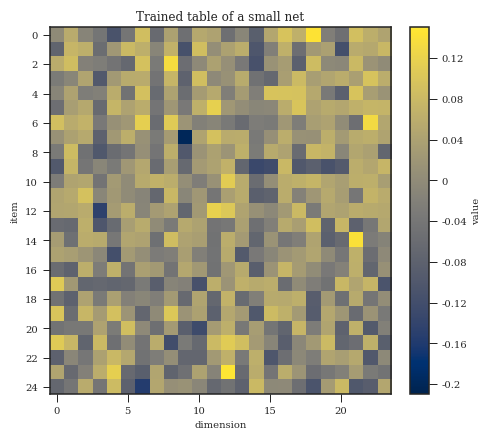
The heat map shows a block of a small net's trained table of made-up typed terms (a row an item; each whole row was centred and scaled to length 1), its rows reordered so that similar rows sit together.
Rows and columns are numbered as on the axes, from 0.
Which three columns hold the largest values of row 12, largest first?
11, 12, 17
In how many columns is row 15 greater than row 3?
10
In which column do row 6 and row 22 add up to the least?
15
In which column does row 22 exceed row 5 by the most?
3
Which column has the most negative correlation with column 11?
9
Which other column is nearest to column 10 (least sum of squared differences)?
16
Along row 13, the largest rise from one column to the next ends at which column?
20
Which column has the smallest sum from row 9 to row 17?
14
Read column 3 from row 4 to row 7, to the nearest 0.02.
-0.02 -0.06 -0.04 -0.08
